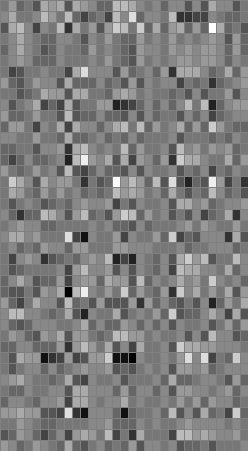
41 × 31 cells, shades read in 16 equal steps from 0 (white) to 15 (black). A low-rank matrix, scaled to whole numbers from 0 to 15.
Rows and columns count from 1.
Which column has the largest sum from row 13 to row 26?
9
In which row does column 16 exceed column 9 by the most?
38
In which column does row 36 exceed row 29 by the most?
22
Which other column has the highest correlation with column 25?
23
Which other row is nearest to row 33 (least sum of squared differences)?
24
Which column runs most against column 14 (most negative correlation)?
17
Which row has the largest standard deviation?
33
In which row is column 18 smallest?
3
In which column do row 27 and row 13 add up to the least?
11
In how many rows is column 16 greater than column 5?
18
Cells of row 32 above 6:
20
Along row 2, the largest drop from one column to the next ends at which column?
15
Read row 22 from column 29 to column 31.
12 5 10
